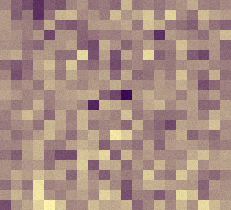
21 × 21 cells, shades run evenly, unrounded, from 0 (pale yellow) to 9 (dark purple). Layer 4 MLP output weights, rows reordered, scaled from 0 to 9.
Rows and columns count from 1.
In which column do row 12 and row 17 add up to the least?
8
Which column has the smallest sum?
17
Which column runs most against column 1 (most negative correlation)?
19
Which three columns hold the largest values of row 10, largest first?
12, 11, 10
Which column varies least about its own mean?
13
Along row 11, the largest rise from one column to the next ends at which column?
9
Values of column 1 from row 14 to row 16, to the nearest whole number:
4 4 5
